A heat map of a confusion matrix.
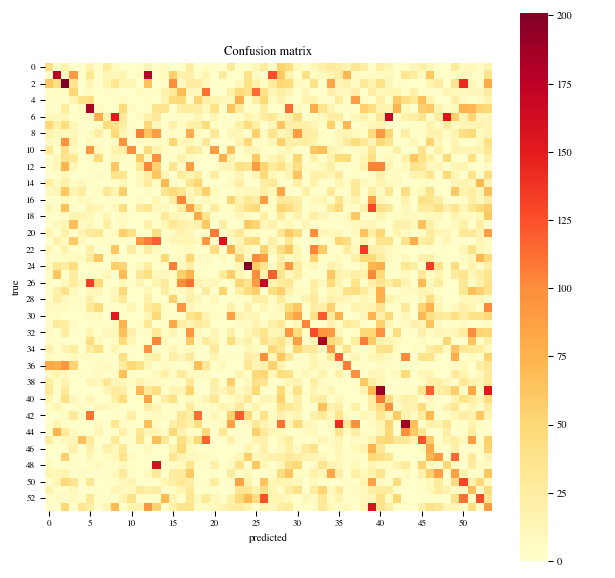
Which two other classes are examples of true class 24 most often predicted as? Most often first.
46, 15
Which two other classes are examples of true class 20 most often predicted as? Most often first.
32, 53
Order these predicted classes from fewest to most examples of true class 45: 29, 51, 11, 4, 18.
29, 11, 18, 4, 51
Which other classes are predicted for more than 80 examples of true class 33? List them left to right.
13, 30, 38
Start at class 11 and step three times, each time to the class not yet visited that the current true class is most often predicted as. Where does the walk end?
8
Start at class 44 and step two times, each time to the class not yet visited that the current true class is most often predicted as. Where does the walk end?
35
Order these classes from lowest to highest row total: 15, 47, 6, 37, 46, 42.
46, 37, 47, 15, 42, 6
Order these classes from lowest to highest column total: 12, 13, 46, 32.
32, 13, 12, 46
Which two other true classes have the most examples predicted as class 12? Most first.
1, 21
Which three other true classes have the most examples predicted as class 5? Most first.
26, 42, 10
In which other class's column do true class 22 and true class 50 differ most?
38
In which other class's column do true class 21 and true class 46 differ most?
13
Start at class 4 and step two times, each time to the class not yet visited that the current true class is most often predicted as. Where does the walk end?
9
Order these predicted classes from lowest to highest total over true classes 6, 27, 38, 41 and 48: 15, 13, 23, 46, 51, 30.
15, 46, 23, 30, 51, 13
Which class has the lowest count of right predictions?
28
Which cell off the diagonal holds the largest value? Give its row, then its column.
39, 40
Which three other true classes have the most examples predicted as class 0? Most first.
36, 2, 7
